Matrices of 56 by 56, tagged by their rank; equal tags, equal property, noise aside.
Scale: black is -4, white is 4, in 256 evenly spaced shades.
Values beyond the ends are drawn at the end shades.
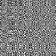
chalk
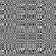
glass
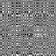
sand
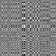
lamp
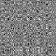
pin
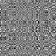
chalk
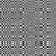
lamp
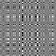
lamp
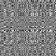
chalk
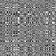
chalk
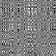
chalk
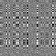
lamp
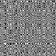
sand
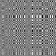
lamp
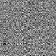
pin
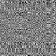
pin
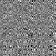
pin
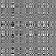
glass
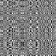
sand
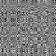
chalk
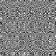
pin
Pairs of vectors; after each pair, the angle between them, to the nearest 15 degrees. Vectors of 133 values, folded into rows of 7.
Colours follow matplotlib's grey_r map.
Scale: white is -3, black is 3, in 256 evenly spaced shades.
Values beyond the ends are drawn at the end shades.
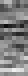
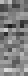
45 degrees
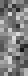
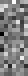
90 degrees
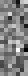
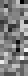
120 degrees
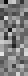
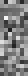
30 degrees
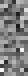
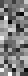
60 degrees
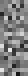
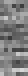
60 degrees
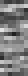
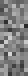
90 degrees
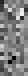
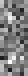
135 degrees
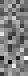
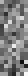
105 degrees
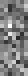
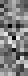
135 degrees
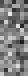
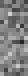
30 degrees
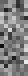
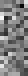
60 degrees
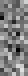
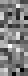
135 degrees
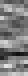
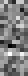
120 degrees
